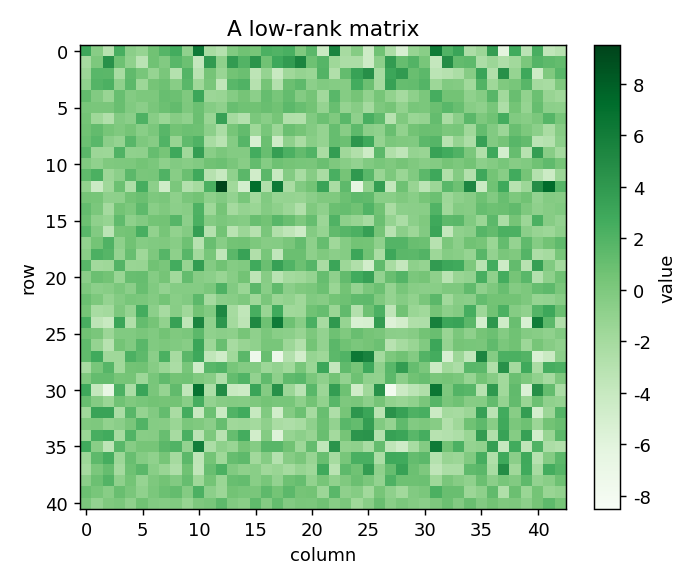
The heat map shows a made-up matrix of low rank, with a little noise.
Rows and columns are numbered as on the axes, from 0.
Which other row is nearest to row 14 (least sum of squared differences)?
22
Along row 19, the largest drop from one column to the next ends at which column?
37
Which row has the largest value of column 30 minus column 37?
0
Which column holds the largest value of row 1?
19
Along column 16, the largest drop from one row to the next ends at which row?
12
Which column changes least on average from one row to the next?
6
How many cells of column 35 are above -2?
35
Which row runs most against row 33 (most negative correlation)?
5
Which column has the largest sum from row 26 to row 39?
25
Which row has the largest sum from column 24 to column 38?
27
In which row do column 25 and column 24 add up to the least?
24
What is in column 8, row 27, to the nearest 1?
-2
